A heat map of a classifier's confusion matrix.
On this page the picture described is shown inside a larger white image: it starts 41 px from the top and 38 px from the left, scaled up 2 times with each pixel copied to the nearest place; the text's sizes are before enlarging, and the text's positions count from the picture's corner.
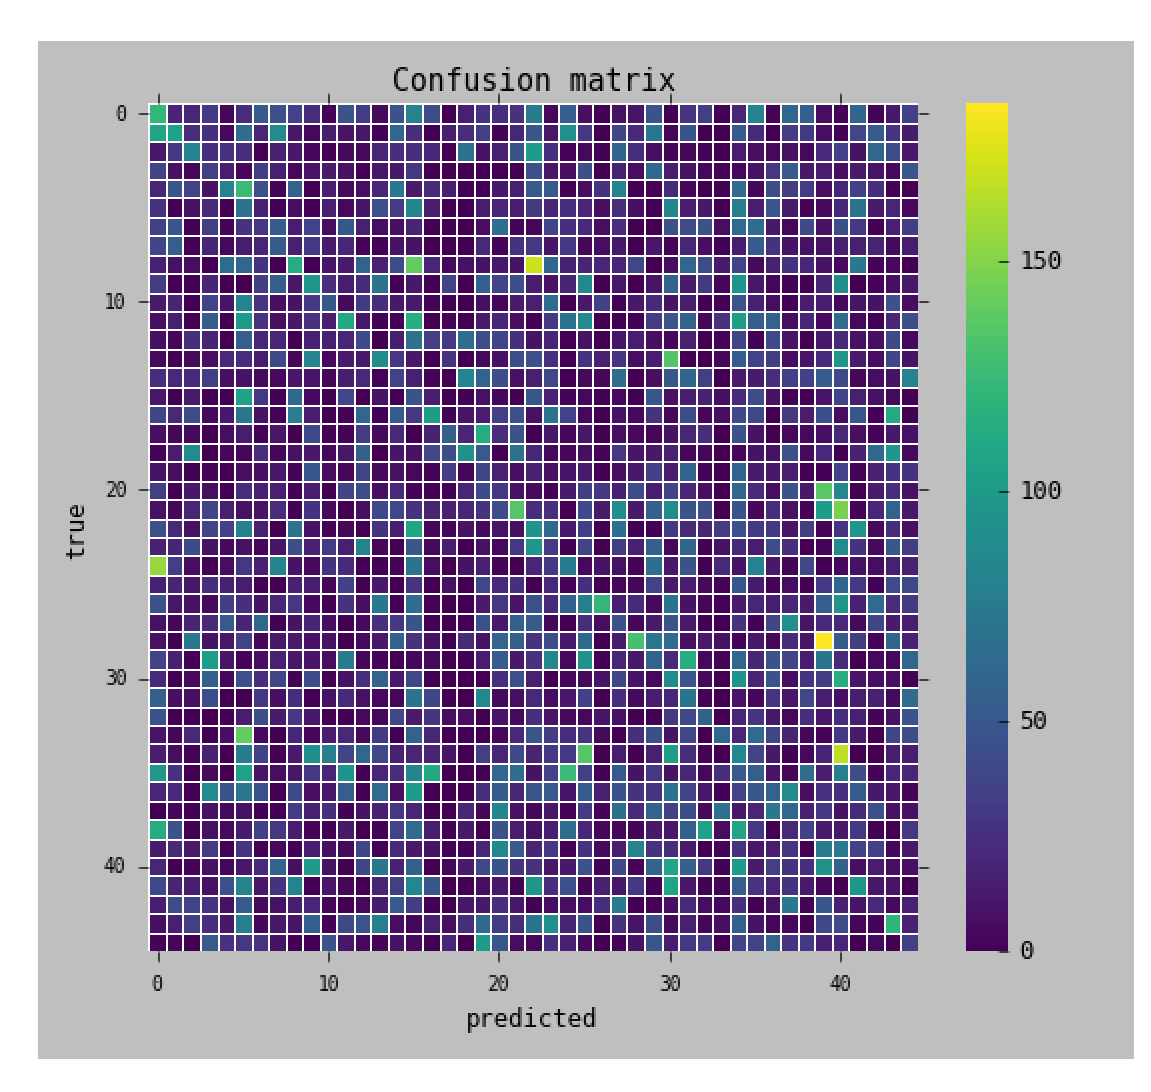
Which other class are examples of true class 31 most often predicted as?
19
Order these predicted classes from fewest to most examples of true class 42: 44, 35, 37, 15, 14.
35, 44, 15, 14, 37
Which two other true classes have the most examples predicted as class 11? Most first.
35, 29
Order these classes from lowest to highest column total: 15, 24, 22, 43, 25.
24, 43, 25, 22, 15
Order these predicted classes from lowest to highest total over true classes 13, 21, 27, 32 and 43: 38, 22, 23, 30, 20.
38, 20, 23, 22, 30
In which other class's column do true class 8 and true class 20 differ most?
22
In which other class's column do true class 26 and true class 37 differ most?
40
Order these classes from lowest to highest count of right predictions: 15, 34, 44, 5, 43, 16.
44, 15, 5, 34, 16, 43
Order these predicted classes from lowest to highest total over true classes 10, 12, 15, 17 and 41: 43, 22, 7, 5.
7, 43, 22, 5
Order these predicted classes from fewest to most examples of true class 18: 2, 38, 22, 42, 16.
38, 22, 16, 42, 2
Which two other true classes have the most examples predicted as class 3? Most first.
29, 36
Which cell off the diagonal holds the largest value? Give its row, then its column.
28, 39
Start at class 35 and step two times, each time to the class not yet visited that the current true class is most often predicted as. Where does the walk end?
0
